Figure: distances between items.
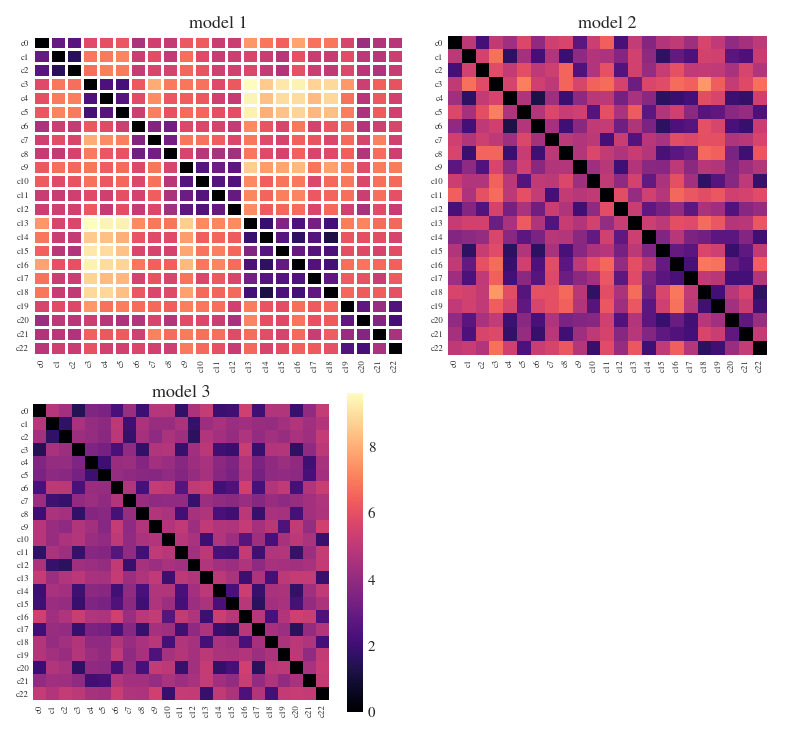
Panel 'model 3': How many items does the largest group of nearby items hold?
9
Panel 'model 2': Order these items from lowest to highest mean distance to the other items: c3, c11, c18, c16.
c16, c18, c11, c3
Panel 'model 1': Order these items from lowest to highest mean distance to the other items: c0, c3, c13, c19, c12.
c12, c0, c19, c13, c3
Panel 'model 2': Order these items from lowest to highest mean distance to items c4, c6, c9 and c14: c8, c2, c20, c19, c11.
c20, c8, c2, c19, c11
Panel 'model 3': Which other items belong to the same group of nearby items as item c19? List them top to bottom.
c9
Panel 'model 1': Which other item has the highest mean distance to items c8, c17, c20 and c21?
c3
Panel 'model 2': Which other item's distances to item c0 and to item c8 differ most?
c2
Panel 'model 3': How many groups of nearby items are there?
5
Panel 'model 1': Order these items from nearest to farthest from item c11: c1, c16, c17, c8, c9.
c9, c8, c1, c17, c16
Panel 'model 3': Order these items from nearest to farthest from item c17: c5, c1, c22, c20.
c20, c5, c1, c22
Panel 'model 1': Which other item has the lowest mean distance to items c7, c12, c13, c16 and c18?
c14
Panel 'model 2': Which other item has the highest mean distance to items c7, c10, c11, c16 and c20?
c3
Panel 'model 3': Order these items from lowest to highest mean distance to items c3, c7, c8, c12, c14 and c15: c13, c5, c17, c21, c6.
c17, c6, c5, c21, c13
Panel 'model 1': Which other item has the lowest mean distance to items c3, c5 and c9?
c4
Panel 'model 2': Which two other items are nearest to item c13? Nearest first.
c7, c3
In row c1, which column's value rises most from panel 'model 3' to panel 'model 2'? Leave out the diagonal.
c2
